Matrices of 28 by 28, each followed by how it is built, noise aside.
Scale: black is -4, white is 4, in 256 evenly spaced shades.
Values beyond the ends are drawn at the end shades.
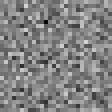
repeating rows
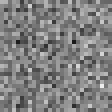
repeating rows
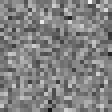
noise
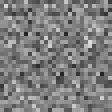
repeating columns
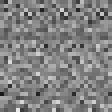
repeating columns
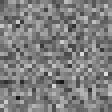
repeating columns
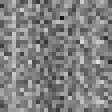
repeating rows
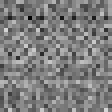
repeating columns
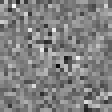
block diagonal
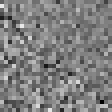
lower triangular
